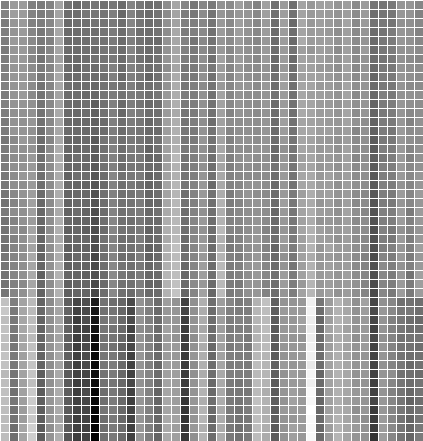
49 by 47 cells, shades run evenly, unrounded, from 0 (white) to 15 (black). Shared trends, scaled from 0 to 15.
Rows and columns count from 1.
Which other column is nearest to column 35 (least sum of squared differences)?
4
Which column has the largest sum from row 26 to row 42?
11
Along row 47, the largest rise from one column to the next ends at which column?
36
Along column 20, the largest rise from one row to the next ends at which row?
34
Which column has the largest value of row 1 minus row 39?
35
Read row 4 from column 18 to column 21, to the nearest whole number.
8 7 5 8
